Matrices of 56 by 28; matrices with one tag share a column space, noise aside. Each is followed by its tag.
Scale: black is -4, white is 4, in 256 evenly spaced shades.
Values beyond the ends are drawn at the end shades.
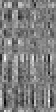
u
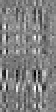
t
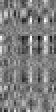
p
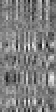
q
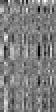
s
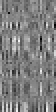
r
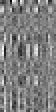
s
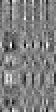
q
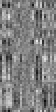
u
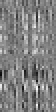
t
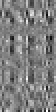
p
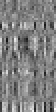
r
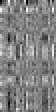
s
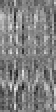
t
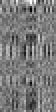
s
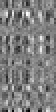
p
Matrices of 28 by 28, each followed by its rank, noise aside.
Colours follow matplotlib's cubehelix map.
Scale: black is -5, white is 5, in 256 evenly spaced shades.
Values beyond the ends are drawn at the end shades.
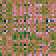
three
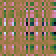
one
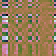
one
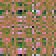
two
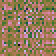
three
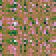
three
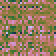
three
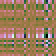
one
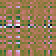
one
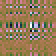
one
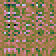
three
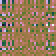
two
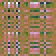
one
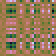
one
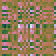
two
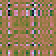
one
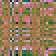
two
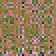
four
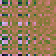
one
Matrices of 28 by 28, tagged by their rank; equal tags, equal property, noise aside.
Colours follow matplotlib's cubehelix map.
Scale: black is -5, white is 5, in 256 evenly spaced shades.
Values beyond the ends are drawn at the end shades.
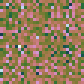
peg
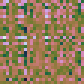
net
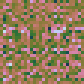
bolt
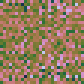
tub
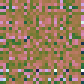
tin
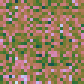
peg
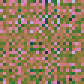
tin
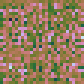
peg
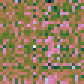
bolt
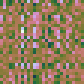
net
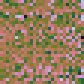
bolt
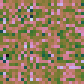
peg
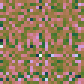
bolt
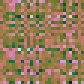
net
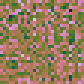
peg
